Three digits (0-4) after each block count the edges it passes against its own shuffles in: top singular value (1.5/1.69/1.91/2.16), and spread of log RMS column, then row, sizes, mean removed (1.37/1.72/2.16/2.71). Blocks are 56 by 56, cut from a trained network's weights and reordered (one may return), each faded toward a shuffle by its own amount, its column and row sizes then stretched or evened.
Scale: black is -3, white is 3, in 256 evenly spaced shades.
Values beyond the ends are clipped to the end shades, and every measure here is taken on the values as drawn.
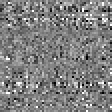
2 2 4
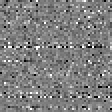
1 1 4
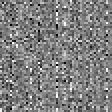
2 4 0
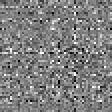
1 2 4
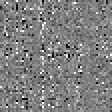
0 4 2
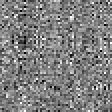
3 3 2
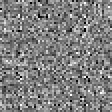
1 1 2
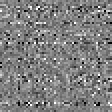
1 2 4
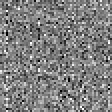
0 2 0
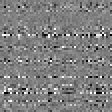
4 2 4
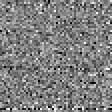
0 0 2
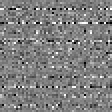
3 1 4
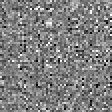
1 3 2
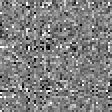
1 3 2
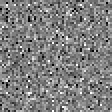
1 2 0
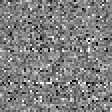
1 2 3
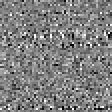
0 0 4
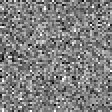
1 1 0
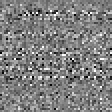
3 1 4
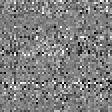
1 3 4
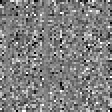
0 4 2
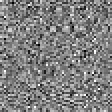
3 1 1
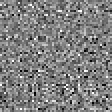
3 2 3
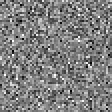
1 1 0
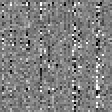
2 4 1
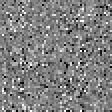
0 2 1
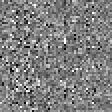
0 3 1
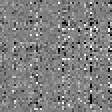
2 4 2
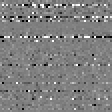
3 0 4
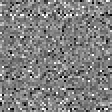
0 1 3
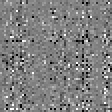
0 4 3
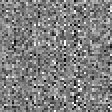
3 4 0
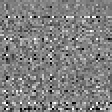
2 2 4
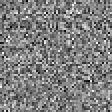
3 0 1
